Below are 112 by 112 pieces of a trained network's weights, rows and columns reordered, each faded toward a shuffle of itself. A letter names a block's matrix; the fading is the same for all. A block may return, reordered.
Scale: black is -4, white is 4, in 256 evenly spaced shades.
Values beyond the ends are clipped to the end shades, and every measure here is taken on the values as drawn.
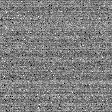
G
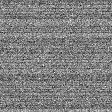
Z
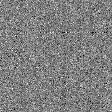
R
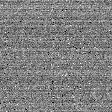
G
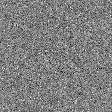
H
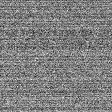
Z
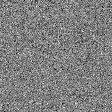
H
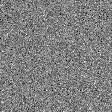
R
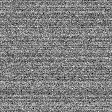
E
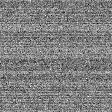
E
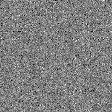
R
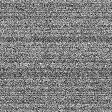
Z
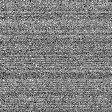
E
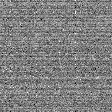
G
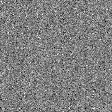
R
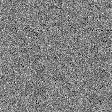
H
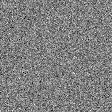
H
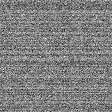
Z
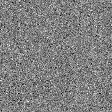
R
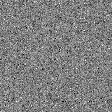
R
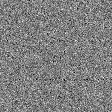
H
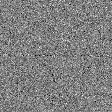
H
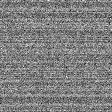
E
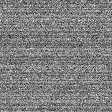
Z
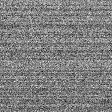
Z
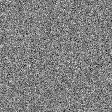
H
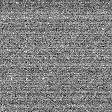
E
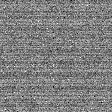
E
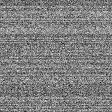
Z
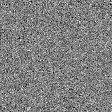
R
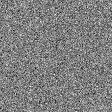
H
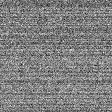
Z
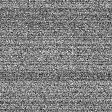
Z
